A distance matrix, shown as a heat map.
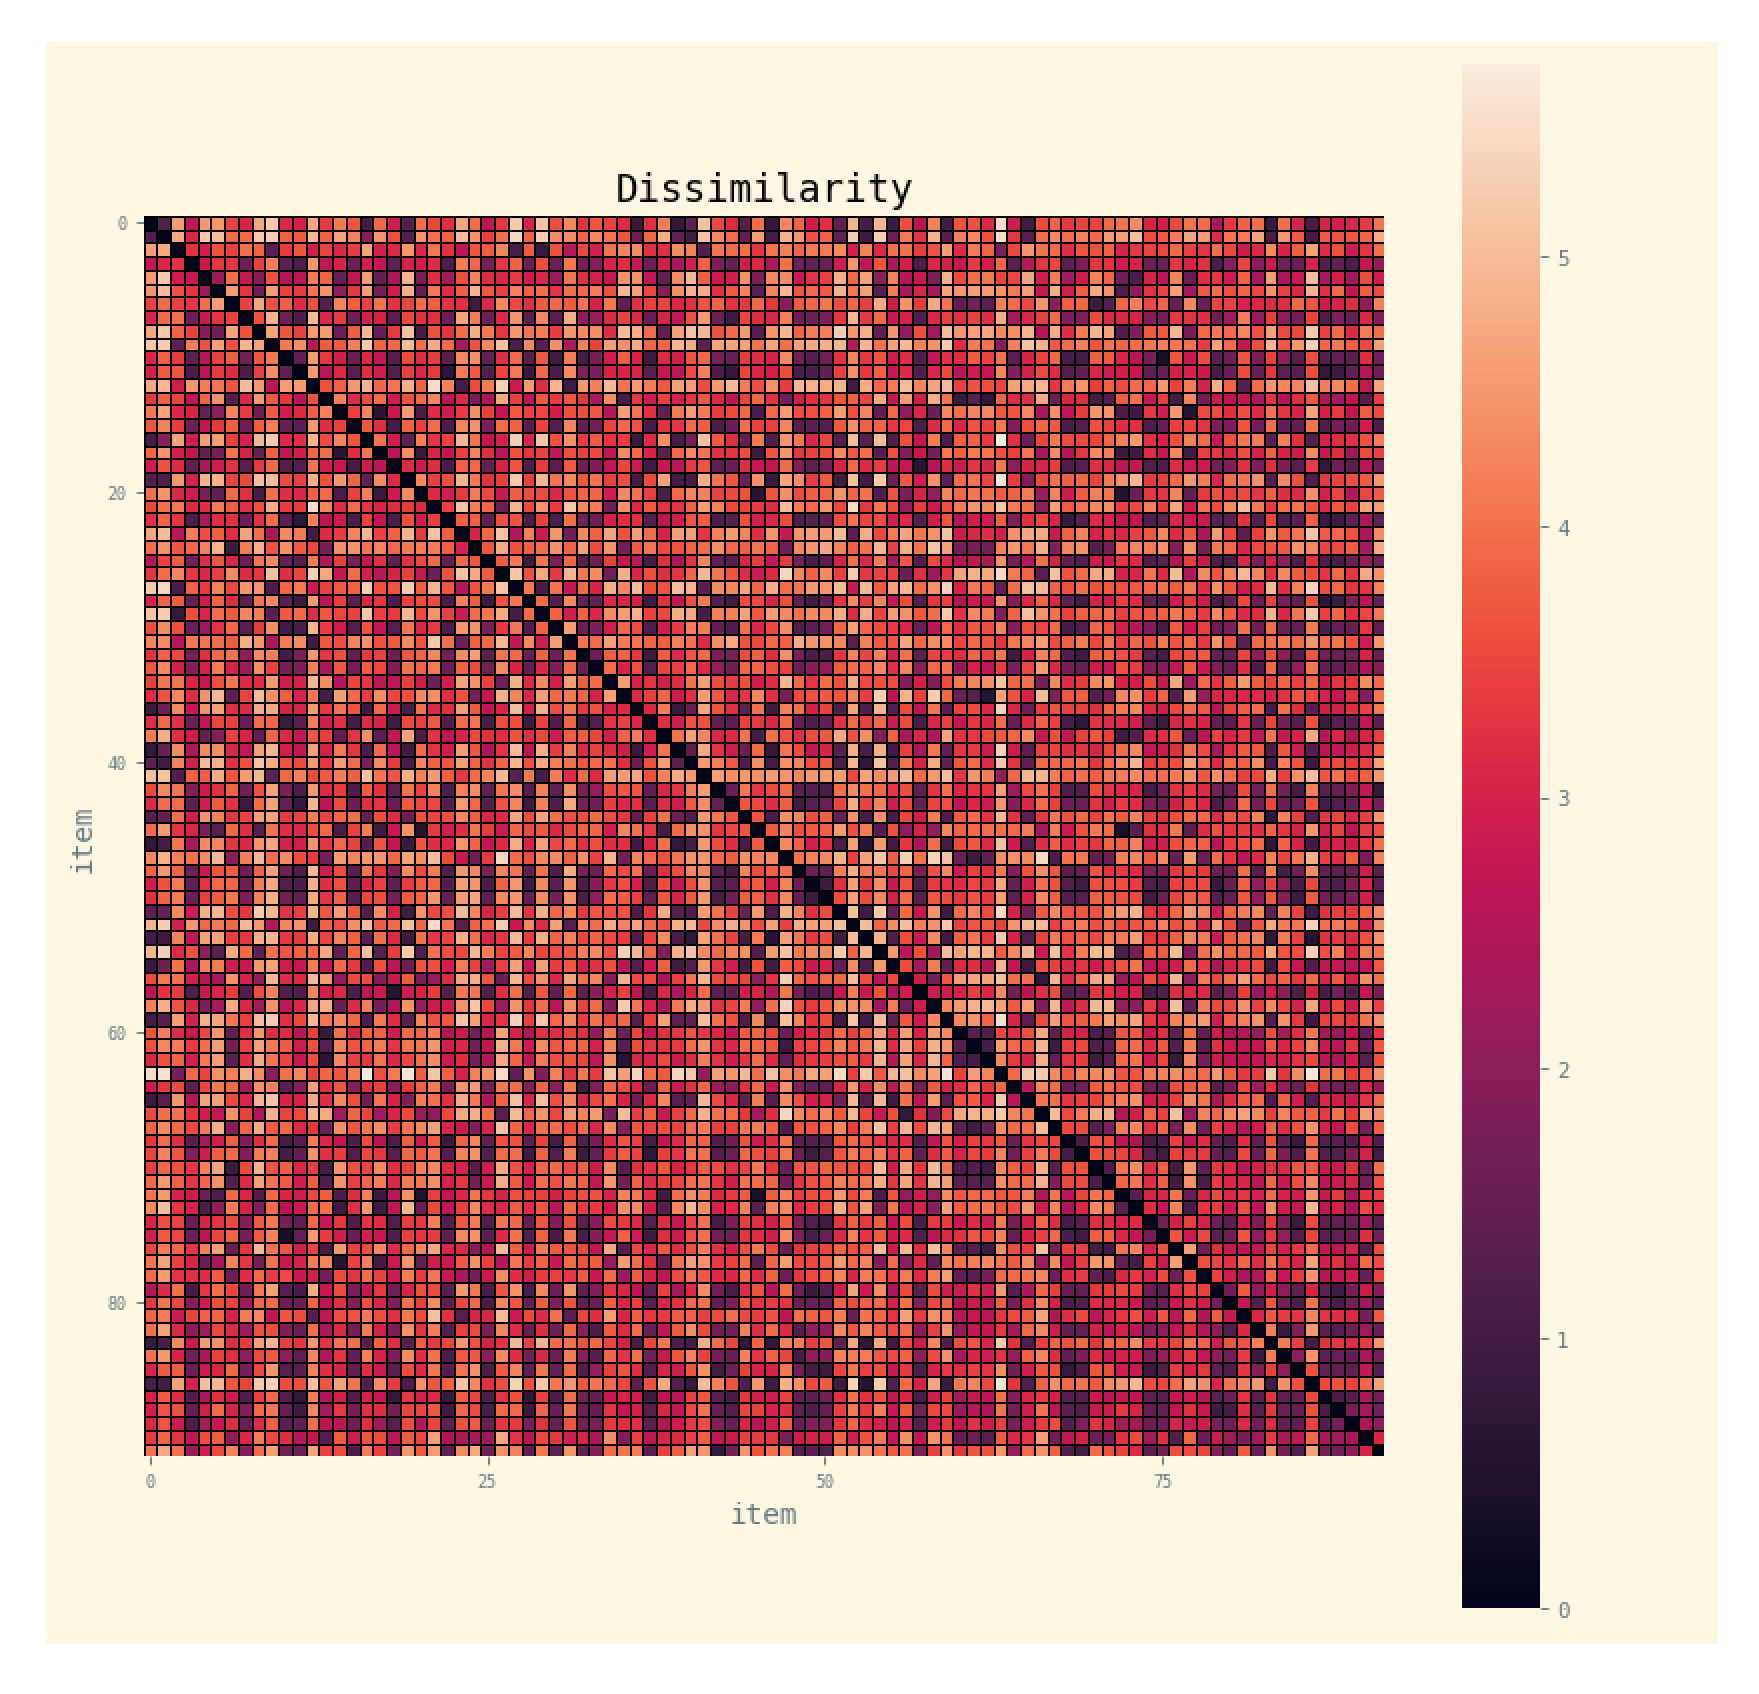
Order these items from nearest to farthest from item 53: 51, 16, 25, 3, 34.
51, 16, 3, 25, 34
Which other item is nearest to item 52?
12
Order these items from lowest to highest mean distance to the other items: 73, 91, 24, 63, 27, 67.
91, 73, 67, 24, 27, 63
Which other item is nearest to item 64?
32
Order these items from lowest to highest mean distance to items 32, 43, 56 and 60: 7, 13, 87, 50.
87, 7, 50, 13
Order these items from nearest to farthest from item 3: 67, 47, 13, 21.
13, 21, 67, 47
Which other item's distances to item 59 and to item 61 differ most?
47
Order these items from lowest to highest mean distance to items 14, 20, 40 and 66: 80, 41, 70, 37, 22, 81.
22, 37, 80, 81, 70, 41
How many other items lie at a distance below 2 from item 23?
4
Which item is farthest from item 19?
63
